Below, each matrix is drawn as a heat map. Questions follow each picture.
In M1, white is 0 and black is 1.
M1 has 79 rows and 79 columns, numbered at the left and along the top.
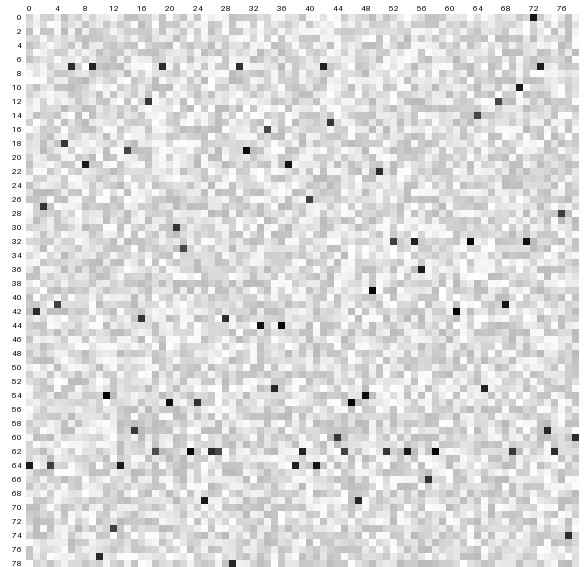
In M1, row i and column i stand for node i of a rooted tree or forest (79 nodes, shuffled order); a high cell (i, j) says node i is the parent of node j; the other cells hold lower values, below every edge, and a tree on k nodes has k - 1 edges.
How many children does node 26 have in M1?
1
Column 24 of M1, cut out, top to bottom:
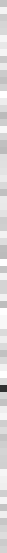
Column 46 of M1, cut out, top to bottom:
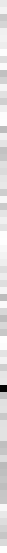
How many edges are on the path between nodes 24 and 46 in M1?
2
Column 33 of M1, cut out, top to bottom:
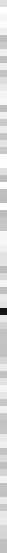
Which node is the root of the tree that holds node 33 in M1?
60
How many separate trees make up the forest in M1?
7
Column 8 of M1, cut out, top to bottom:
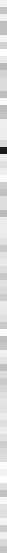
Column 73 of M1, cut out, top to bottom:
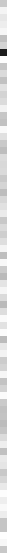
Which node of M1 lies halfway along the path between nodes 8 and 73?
30
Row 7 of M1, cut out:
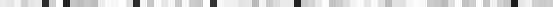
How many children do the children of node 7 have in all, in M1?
6
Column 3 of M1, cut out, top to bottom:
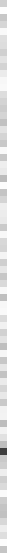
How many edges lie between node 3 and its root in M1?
4
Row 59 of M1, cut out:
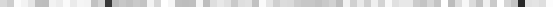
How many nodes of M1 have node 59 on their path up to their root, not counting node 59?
10
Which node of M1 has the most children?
62
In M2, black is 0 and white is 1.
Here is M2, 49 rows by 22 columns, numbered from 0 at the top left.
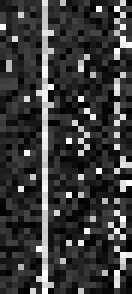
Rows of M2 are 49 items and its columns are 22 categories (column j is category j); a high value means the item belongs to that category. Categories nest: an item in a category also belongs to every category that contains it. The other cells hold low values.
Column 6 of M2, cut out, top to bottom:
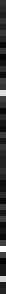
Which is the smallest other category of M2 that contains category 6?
19
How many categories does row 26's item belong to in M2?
2
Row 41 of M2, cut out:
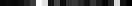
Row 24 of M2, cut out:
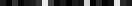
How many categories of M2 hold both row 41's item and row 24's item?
2
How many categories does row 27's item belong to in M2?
3
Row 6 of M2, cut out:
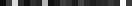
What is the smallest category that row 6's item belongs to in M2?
2
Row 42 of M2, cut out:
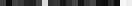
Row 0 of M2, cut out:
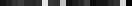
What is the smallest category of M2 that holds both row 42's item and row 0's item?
20
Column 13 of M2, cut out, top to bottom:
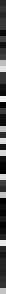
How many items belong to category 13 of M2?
10
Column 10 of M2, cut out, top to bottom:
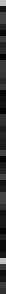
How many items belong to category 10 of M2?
2
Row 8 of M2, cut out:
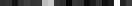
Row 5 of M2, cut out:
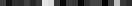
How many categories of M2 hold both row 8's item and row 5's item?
3
